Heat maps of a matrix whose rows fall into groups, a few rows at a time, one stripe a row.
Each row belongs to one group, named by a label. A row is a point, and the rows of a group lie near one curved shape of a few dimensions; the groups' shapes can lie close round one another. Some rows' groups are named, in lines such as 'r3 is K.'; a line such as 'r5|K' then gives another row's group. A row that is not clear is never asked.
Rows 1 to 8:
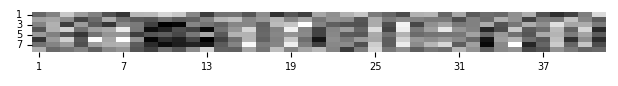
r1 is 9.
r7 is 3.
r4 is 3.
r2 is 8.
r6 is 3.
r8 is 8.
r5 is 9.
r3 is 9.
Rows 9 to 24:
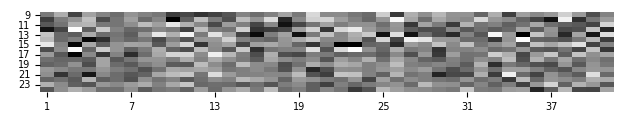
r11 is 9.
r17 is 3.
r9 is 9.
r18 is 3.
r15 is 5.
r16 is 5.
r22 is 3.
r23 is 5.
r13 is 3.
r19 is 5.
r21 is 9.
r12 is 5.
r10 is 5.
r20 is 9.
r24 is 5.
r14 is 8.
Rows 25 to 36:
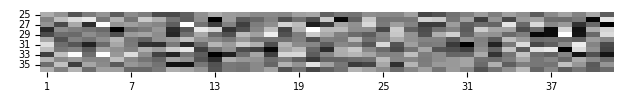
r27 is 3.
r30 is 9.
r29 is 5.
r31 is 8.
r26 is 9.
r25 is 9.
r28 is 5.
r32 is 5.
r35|9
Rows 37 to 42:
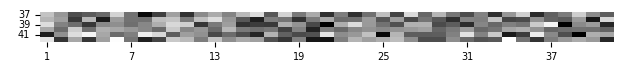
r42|9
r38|3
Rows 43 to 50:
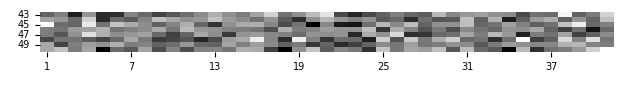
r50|3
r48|3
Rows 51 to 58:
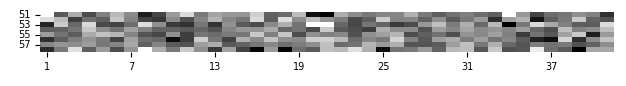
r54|5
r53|9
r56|5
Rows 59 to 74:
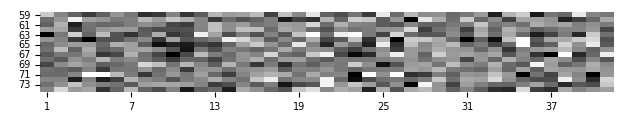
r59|8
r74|3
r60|9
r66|9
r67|5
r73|9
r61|9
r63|5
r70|3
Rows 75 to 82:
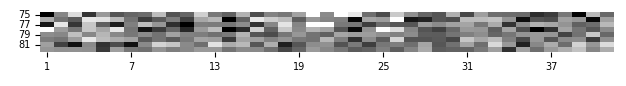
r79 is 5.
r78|8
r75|5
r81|3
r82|3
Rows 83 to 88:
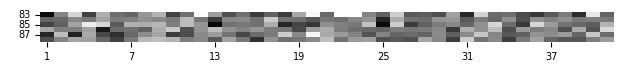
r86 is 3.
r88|9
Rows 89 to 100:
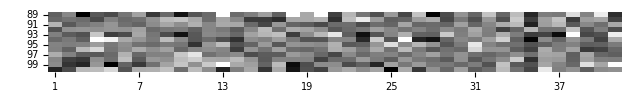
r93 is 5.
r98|3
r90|5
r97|5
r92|3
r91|3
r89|9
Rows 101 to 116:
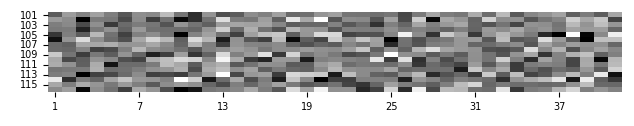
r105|5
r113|9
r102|9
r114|5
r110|3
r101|9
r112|3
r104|9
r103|3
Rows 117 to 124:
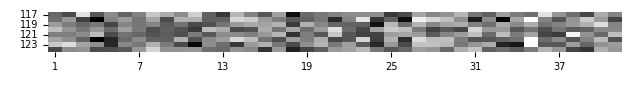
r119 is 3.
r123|3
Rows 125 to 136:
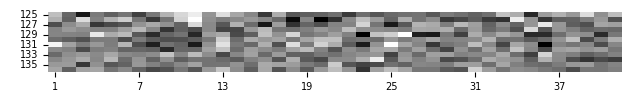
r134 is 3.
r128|3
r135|5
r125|3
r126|9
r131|8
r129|8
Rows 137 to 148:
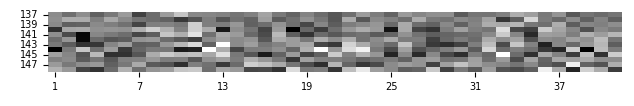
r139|3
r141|3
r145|3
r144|5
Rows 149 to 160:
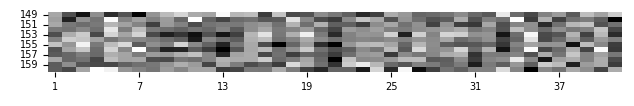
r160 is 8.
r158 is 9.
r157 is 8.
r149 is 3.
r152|3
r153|3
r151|8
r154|3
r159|5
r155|5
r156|3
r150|3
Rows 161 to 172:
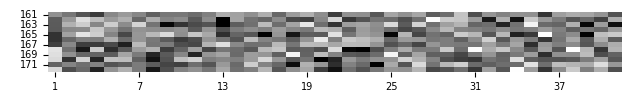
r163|3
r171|3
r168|5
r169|8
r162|9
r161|9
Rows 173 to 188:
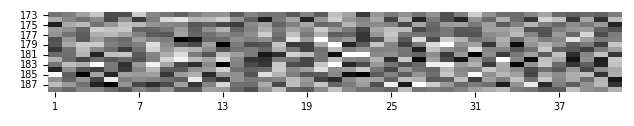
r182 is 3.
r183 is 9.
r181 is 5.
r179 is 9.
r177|8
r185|5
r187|8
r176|8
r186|3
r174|3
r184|5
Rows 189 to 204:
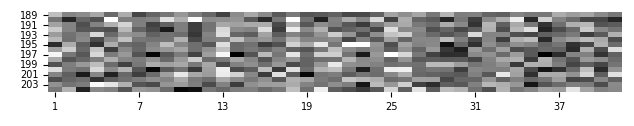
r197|8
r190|3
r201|3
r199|9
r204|9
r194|8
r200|8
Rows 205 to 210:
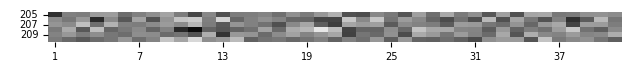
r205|9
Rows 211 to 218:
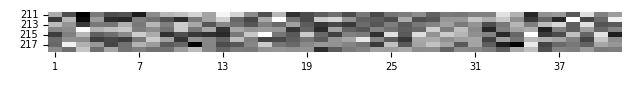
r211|3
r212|5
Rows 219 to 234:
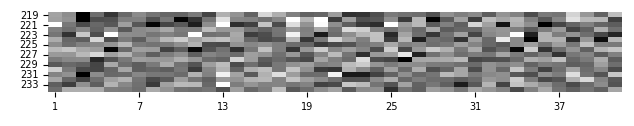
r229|5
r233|9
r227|8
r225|5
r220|9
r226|3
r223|3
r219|5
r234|9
